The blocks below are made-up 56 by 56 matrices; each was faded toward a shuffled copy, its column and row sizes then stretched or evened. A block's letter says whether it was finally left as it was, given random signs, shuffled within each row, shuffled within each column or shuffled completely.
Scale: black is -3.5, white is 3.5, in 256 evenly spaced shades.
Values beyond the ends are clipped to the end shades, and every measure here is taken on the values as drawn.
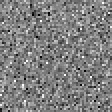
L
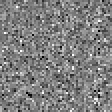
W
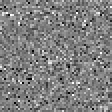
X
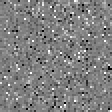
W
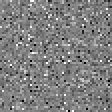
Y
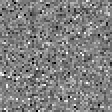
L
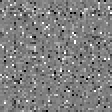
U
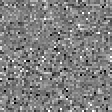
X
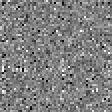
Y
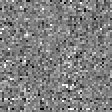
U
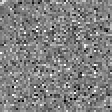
U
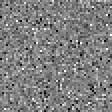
L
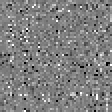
Y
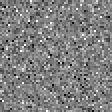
L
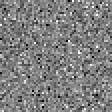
L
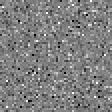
X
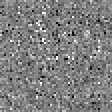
Y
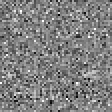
U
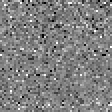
X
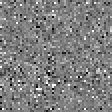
U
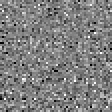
Y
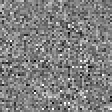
U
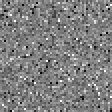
L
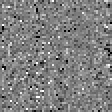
W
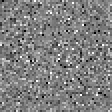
X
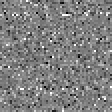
X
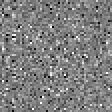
Y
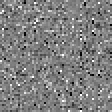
W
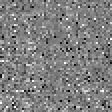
U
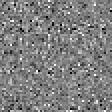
Y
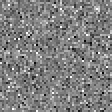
L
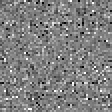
X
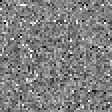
X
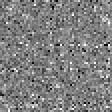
U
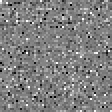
X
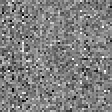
W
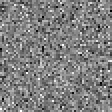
W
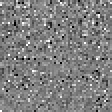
Y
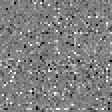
X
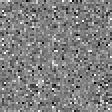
U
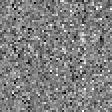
W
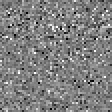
X
